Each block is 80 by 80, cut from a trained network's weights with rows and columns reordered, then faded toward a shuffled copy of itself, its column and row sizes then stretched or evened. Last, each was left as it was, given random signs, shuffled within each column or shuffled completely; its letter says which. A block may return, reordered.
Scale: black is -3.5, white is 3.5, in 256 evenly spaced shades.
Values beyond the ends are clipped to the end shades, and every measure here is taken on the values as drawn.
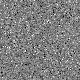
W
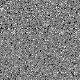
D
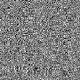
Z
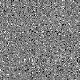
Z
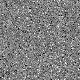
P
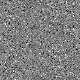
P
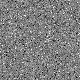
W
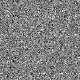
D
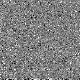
D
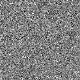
D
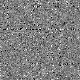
D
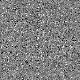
D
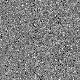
P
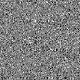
Z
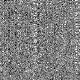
Z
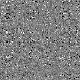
Z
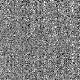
Z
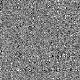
Z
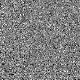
D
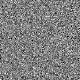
D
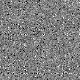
D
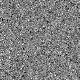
P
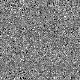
D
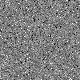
W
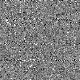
D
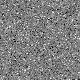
W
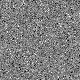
W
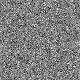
W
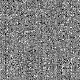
Z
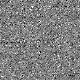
D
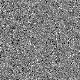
P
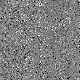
P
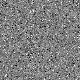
P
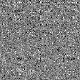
Z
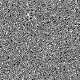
P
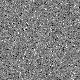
W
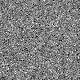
W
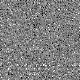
D
